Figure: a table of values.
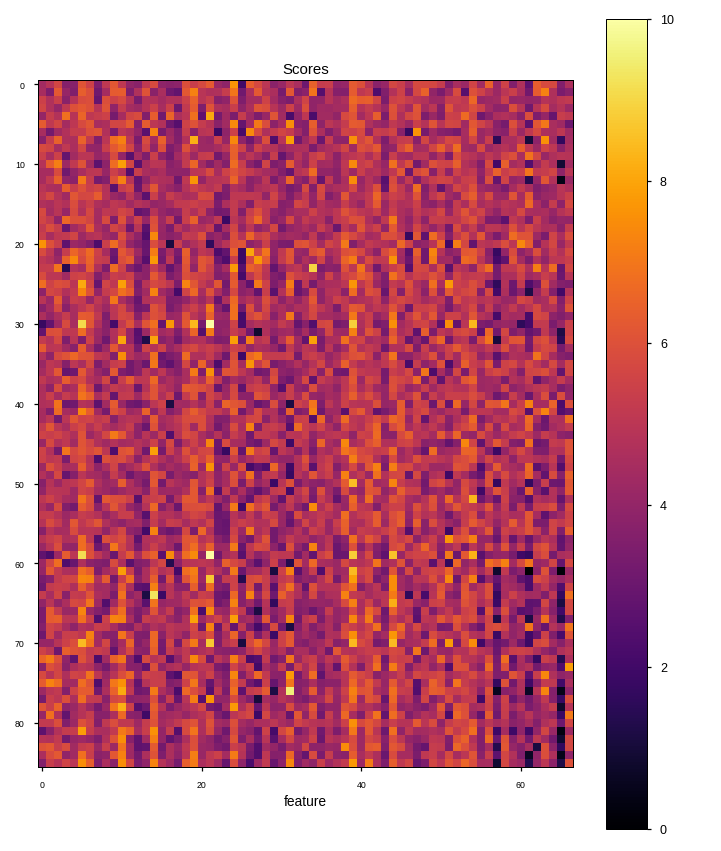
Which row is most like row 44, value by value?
8
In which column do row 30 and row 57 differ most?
21
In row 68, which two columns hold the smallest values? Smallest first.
31, 27
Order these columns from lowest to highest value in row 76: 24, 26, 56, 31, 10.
26, 56, 24, 10, 31
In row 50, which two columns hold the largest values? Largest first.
39, 44
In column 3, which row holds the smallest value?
23
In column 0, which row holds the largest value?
20
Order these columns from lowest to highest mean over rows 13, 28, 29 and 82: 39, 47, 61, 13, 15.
61, 13, 15, 47, 39
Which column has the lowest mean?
65
